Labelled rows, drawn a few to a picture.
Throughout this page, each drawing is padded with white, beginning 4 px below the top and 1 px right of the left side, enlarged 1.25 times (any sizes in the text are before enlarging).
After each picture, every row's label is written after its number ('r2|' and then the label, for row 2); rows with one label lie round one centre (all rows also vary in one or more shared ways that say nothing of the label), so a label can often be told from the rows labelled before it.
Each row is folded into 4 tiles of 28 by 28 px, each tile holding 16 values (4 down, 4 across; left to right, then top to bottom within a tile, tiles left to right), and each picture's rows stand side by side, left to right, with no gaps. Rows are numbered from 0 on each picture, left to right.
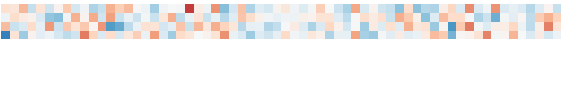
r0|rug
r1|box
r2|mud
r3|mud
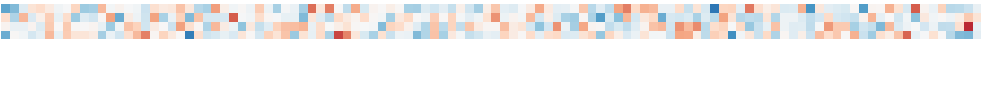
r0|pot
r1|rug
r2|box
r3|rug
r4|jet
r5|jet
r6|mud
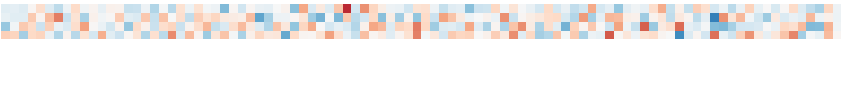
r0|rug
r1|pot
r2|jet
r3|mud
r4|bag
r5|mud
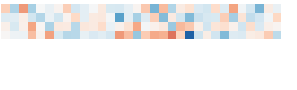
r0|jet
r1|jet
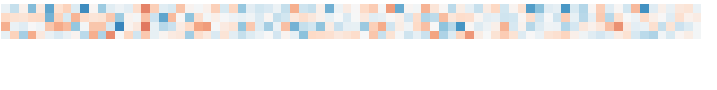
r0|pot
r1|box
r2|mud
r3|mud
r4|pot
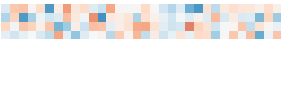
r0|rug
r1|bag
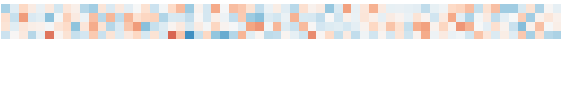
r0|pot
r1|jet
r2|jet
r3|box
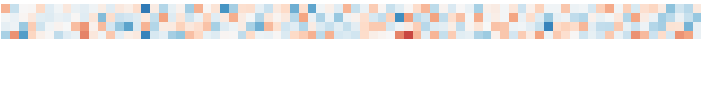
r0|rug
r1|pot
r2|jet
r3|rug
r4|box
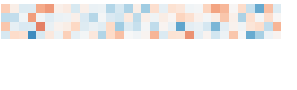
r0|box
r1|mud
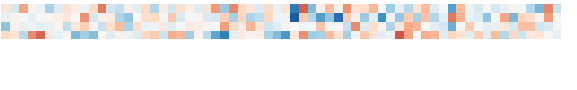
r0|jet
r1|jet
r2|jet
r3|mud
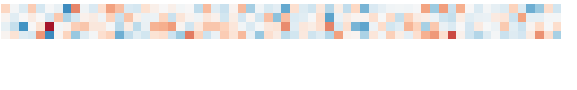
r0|rug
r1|bag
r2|pot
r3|jet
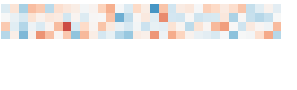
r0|box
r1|jet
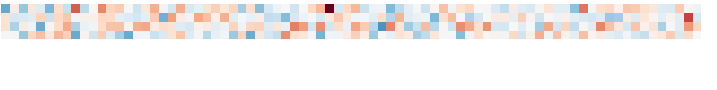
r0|pot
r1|box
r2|box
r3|pot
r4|jet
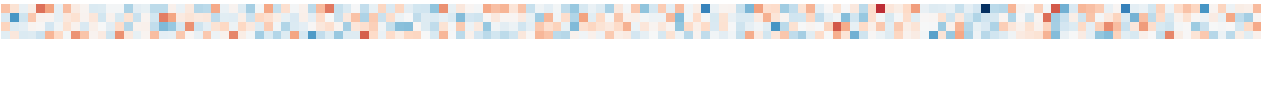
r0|box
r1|mud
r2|rug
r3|jet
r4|pot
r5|pot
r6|box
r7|pot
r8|pot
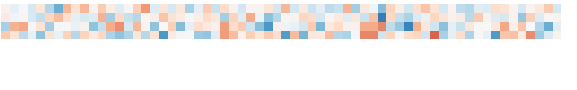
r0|bag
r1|rug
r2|rug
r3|rug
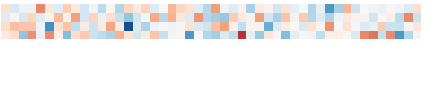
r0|box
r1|rug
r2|bag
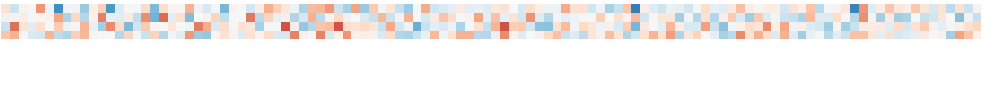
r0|bag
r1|pot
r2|box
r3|rug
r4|bag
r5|box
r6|jet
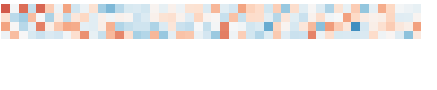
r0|box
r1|rug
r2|pot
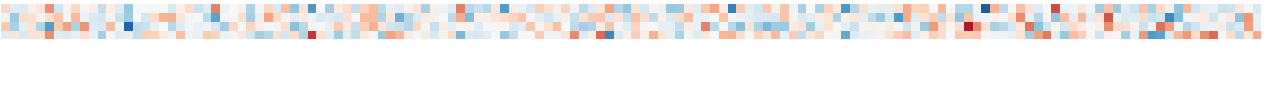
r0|box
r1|mud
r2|jet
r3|pot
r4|mud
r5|mud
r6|jet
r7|mud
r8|bag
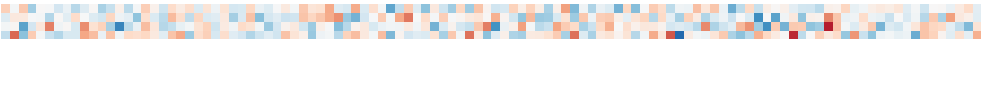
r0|rug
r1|box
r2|mud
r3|pot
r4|bag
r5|mud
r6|rug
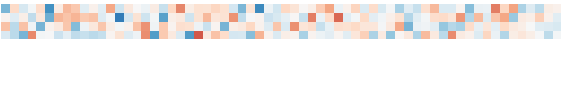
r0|pot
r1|box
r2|box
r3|mud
